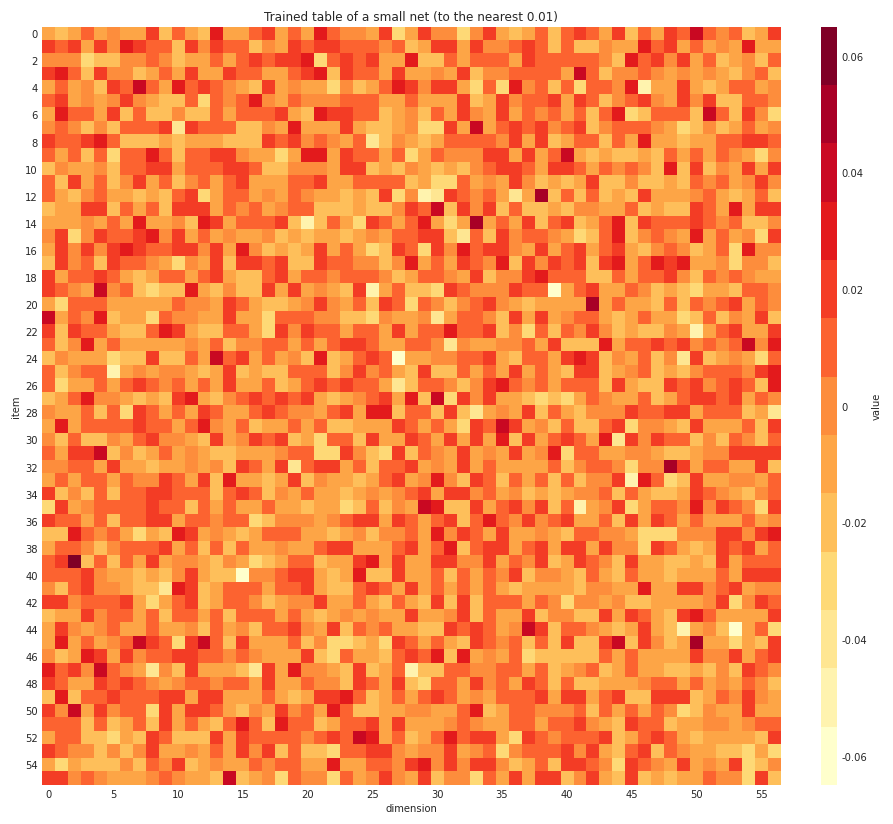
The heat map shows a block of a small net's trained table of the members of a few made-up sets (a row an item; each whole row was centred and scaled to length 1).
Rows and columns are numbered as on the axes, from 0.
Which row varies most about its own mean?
45
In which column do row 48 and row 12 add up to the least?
29
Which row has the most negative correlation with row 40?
14
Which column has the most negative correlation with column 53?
1
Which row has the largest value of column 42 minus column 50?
22
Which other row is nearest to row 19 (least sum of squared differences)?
47
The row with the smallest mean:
12
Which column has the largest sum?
34
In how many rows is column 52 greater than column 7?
25
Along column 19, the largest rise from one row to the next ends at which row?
33
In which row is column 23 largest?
49
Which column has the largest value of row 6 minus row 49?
51
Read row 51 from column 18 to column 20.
0.03 0.01 0.01
